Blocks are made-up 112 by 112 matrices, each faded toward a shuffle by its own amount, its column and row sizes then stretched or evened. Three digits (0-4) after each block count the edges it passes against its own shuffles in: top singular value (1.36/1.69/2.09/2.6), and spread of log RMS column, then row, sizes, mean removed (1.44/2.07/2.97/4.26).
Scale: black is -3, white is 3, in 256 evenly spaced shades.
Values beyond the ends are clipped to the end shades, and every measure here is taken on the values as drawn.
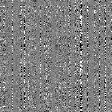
2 4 1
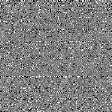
3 2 3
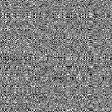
4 2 3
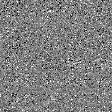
0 2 2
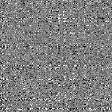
3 2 3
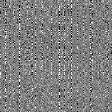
4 4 1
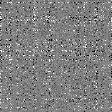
0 3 3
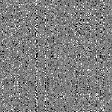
3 3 1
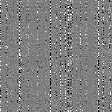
4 4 1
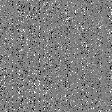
1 3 0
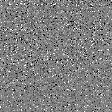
1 1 2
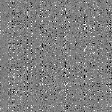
2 3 2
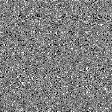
2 1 2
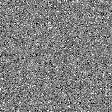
0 0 1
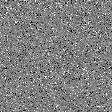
0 0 1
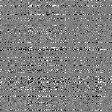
2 3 4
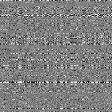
4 0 4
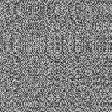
4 0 0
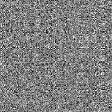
3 2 1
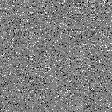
3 0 0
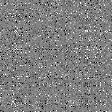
2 2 2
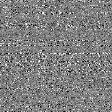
1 1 3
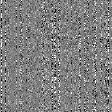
2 4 1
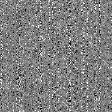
1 3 0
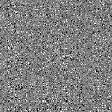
3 2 1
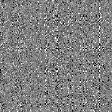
3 3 1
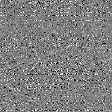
2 1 3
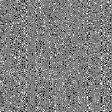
3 3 0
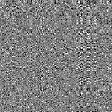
4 2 2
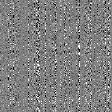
3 4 1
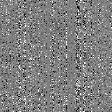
2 4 1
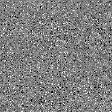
0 2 2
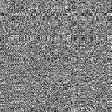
4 1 1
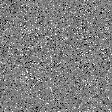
0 1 1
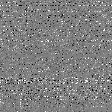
1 0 3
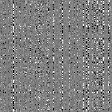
4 4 2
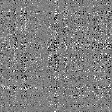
1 3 3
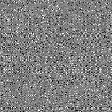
4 0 2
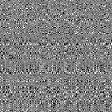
4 1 3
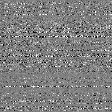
1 0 4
